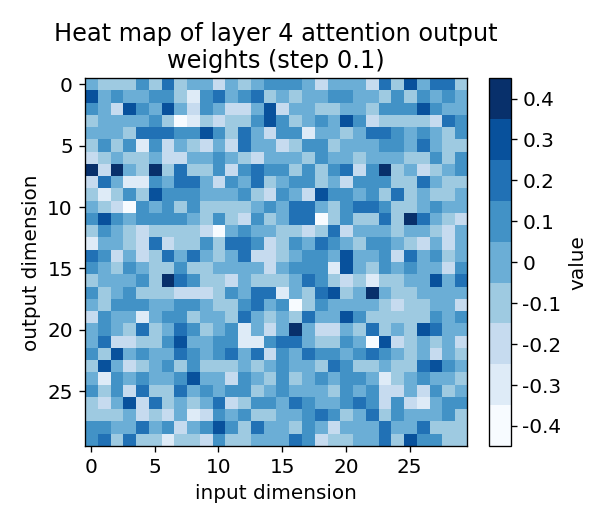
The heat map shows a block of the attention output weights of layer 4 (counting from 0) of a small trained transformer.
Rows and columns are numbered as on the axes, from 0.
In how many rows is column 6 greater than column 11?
15
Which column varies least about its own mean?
21
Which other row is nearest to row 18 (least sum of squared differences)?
24
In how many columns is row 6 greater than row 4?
6
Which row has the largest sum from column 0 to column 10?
4
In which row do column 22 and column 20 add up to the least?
16
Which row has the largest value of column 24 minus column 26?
26
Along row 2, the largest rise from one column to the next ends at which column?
3
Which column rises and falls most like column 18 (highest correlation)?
12
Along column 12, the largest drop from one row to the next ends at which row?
20
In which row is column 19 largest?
17
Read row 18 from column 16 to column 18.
-0.4 -0.1 0.1
